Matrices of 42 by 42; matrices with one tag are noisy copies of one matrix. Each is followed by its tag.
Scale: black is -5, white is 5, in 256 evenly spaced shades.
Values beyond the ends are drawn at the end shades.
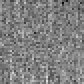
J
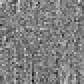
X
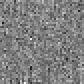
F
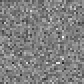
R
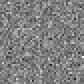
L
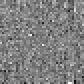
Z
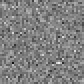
R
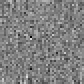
F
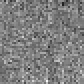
J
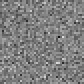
R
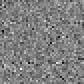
R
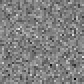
L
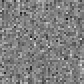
F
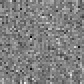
F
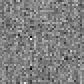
F
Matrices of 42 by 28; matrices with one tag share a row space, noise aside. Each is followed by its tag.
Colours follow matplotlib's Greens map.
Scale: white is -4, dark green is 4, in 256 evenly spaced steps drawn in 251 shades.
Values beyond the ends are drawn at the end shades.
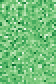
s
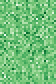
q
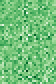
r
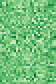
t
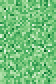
q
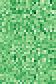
t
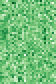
s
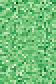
s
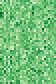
q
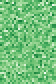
s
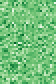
s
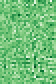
t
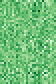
q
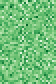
r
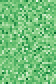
r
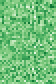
t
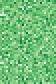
r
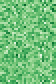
s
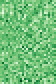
r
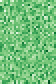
q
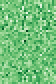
r
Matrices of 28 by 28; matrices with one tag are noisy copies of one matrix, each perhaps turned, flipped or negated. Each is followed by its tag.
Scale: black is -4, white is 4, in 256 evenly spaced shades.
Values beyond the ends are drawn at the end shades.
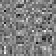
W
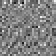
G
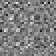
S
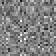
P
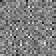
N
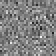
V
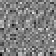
G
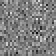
V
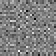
N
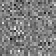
V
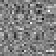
W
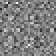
S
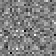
P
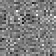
V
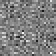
V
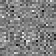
V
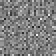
N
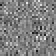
V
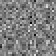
P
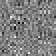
V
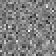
P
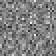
P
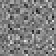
S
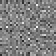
N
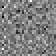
S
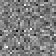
P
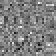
W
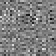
V
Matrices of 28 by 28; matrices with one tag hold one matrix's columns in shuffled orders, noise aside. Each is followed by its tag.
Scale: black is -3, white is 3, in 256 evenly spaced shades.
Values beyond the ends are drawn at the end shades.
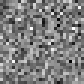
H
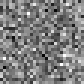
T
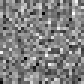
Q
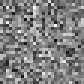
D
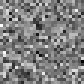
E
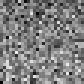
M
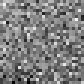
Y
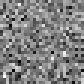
E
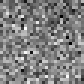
M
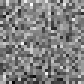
Y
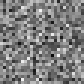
T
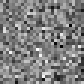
T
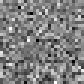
E
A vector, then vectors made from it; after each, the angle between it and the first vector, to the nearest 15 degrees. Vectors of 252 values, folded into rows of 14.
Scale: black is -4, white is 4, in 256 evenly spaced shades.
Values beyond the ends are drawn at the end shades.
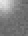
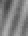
120 degrees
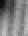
150 degrees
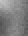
30 degrees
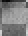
120 degrees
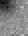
165 degrees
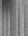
135 degrees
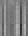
90 degrees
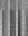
90 degrees
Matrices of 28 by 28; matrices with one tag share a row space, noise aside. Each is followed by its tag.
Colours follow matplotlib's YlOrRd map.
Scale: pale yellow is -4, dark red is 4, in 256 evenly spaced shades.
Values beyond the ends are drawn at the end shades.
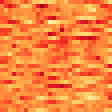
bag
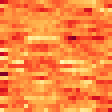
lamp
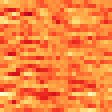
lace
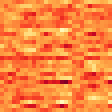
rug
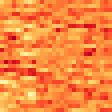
lace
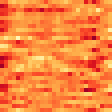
lamp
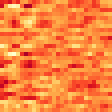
lace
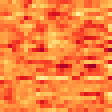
bag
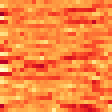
lamp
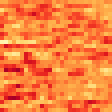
lace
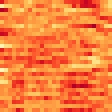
lamp
